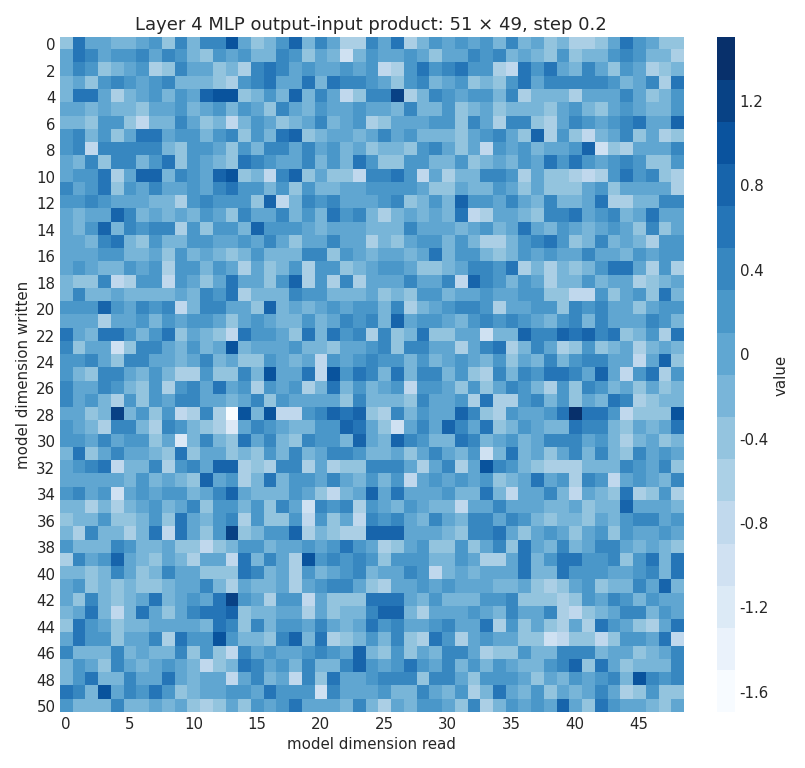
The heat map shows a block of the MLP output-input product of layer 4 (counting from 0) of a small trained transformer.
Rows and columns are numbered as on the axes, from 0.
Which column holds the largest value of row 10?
13
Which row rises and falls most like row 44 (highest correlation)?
4
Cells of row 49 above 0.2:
10
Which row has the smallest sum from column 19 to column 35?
15
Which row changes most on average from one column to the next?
28
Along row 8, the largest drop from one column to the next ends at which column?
42
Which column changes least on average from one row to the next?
0
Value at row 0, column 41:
-0.6
